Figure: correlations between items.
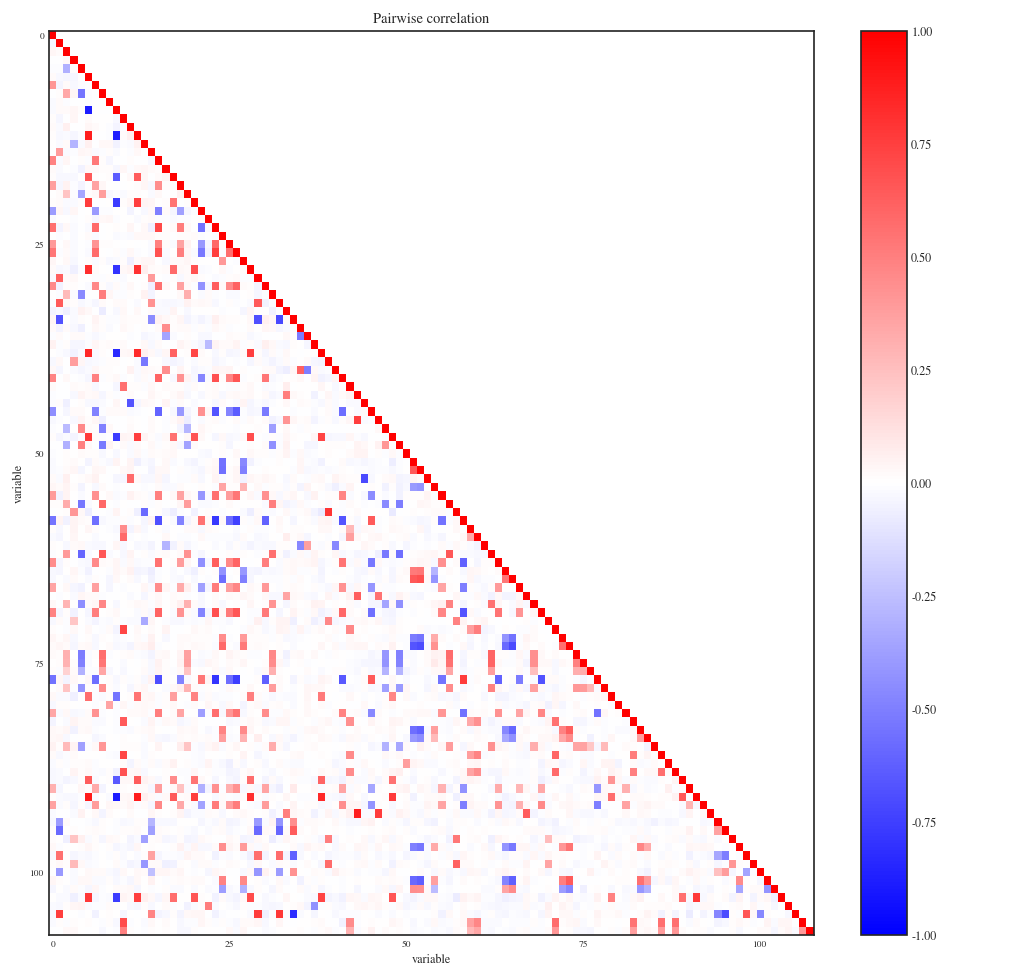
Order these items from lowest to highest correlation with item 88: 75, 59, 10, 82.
75, 59, 82, 10
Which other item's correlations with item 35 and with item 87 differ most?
40
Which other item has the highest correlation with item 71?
10
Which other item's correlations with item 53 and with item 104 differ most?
44
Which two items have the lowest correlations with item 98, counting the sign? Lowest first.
34, 95
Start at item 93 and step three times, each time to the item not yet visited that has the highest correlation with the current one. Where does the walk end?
67
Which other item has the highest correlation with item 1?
105
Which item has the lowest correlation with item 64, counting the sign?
73
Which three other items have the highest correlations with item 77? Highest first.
58, 45, 21
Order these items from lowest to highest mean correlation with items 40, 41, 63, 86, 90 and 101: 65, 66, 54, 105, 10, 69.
65, 105, 54, 10, 66, 69
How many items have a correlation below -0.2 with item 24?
5
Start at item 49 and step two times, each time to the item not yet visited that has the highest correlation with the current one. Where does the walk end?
47
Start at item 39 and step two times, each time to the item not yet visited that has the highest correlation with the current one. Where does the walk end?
99
